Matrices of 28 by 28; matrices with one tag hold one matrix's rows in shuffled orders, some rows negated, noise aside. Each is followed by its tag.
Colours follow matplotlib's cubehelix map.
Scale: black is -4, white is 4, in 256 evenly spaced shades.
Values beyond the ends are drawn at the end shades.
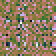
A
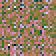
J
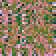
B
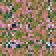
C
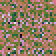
J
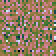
A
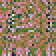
C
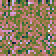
C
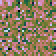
B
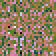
J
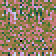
J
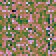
C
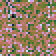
C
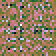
J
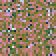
C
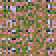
C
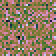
A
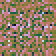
J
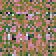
C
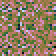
B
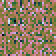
J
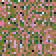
J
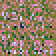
J
